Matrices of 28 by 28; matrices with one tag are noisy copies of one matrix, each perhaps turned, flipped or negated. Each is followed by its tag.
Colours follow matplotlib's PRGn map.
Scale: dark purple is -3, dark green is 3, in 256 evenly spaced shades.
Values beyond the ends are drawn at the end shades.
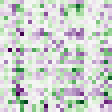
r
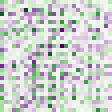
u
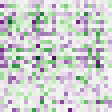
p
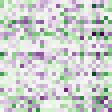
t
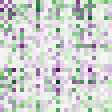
t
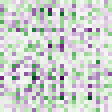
u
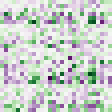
r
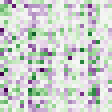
r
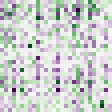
t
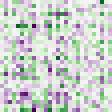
p
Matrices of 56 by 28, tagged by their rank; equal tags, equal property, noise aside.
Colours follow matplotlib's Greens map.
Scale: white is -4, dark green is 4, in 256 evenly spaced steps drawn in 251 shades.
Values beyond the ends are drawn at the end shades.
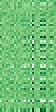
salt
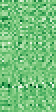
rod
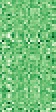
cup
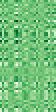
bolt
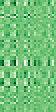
salt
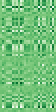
salt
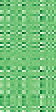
salt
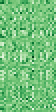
cup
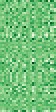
cup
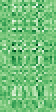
bolt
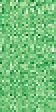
rod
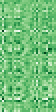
cup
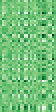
salt
